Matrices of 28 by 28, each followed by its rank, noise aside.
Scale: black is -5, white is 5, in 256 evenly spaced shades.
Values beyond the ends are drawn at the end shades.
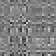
three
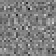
four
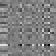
one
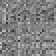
four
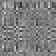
two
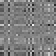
one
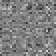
four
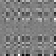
one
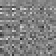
four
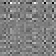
one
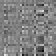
two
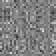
four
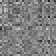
three
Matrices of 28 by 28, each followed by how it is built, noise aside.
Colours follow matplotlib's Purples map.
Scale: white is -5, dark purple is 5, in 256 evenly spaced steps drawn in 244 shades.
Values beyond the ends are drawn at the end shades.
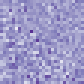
lower triangular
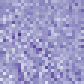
lower triangular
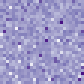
sparse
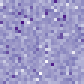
sparse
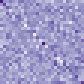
diagonal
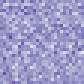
repeating columns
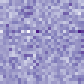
low rank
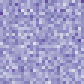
repeating columns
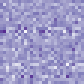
uneven rows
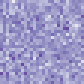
blocks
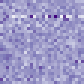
uneven rows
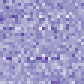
uneven rows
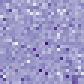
sparse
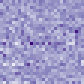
uneven rows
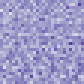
repeating columns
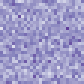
repeating columns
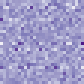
uneven rows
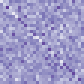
diagonal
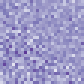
lower triangular
